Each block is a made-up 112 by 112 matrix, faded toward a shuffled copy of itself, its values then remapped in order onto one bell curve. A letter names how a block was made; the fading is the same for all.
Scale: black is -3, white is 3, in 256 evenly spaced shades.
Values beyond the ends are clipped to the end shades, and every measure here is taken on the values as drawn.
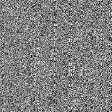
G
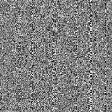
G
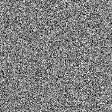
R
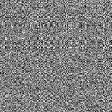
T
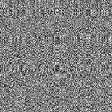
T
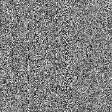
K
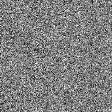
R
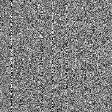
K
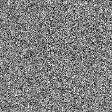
K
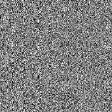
G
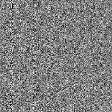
G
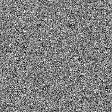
R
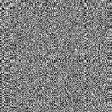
T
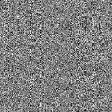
G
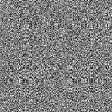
T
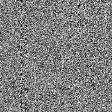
K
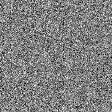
R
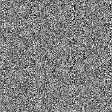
K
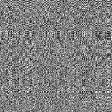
T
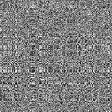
T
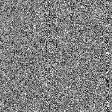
K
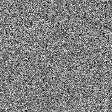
R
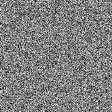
R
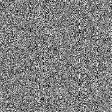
K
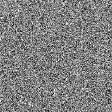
R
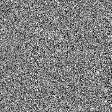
R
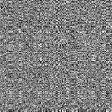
T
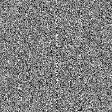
K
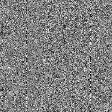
K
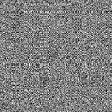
T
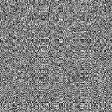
T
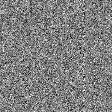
R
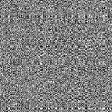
T
